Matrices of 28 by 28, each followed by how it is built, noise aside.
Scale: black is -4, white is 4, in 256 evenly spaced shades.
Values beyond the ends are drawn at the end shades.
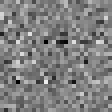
uneven rows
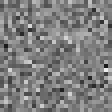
noise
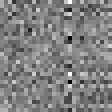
low rank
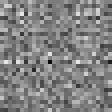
low rank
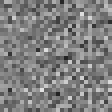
repeating rows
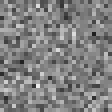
noise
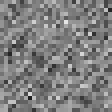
Hankel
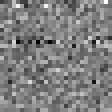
uneven rows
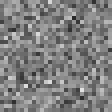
noise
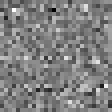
uneven rows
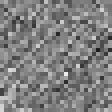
Hankel
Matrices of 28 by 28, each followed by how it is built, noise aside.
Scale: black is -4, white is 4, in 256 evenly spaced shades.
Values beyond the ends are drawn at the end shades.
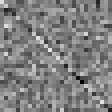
diagonal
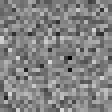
repeating columns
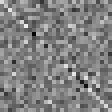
diagonal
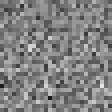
repeating columns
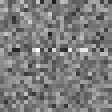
uneven rows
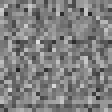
repeating columns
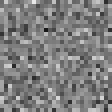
uneven rows
